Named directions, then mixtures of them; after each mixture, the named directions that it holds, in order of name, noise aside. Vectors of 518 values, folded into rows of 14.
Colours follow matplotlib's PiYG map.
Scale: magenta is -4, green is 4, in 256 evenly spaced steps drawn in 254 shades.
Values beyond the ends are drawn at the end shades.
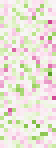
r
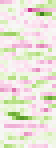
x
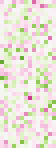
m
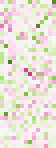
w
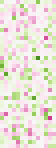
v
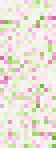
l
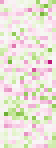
l, w, x.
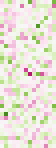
w.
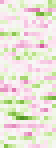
x.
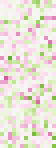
l.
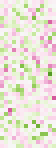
r.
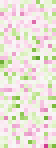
v, w, x.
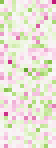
w, x.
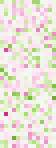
m, r, v.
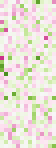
l, v.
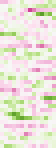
x.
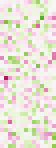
l.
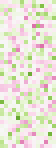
l, m, x.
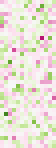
r, w.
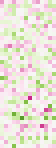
m, x.
